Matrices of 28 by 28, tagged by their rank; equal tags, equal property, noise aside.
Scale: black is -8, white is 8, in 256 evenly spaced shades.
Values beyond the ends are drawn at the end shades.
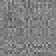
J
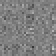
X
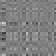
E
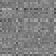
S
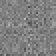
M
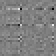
E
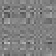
S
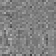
M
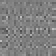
S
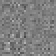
X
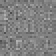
X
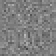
M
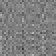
J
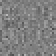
X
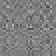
J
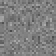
X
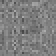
X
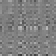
S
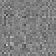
X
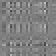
S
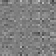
J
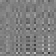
E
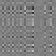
E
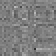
J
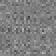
X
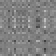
S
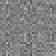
J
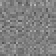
X
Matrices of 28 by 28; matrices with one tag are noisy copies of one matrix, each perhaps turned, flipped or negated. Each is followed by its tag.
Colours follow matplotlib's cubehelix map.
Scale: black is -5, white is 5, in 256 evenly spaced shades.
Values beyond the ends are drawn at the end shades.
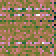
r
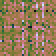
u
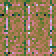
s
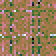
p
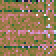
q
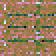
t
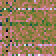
q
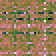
u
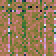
q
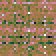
u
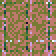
s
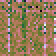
q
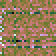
r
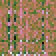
r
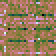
t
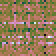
u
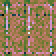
s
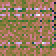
r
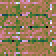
t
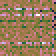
r
